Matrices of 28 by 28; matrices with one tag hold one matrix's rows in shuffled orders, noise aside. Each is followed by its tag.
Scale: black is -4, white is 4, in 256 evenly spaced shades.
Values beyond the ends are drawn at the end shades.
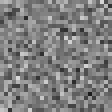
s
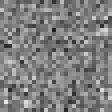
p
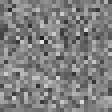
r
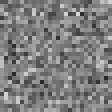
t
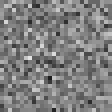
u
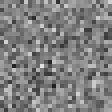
u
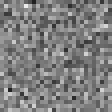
p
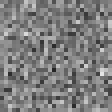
p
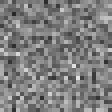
t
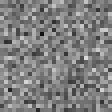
p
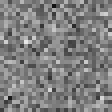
p
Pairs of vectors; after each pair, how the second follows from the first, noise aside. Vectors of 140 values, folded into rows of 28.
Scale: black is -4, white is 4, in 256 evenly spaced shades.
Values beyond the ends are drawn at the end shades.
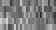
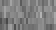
negated, shrunk.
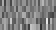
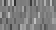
wrapped around, negated, partly zeroed.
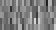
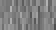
negated, shrunk.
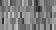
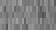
wrapped around, shrunk.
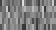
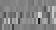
wrapped around, negated, partly zeroed.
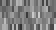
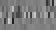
wrapped around, negated, partly zeroed.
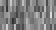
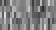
reversed.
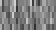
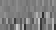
reversed, negated, partly zeroed.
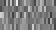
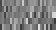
reversed.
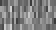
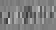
reversed, negated, partly zeroed.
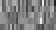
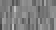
reversed, shrunk.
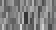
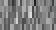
reversed, negated.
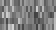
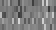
reversed, partly zeroed.
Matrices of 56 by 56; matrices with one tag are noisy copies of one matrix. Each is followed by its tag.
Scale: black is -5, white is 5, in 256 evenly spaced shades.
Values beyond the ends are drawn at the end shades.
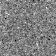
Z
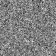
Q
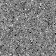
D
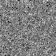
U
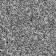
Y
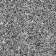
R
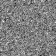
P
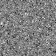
R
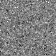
Y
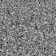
Y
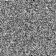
Z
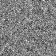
Q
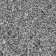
R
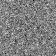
Z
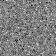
Z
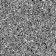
Q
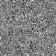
D
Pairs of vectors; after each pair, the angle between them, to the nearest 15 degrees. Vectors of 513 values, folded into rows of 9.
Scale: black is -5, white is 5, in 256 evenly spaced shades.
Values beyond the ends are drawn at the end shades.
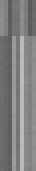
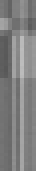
30 degrees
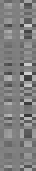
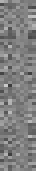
105 degrees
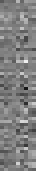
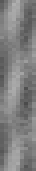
75 degrees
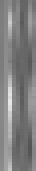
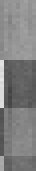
105 degrees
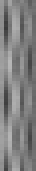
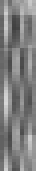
150 degrees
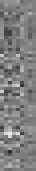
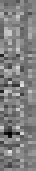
165 degrees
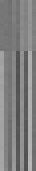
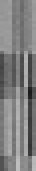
135 degrees
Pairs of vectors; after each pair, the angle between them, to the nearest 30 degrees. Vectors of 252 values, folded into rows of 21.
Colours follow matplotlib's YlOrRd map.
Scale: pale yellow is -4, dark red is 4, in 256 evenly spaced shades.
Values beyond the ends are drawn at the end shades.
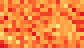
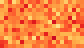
60 degrees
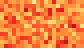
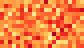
120 degrees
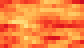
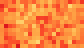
60 degrees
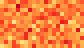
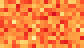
30 degrees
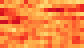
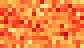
60 degrees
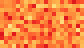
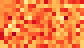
30 degrees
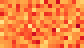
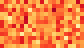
120 degrees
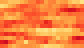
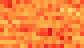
120 degrees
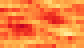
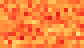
60 degrees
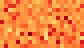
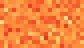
150 degrees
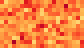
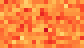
150 degrees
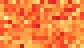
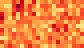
90 degrees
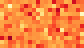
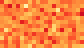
120 degrees
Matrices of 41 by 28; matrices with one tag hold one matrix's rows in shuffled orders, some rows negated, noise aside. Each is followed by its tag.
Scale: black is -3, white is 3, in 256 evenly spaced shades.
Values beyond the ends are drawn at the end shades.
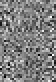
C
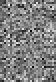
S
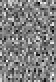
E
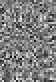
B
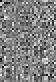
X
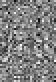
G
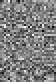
S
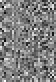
X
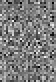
E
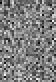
C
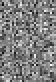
B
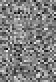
G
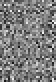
C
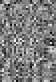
B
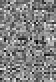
S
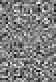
G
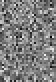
B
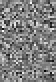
B
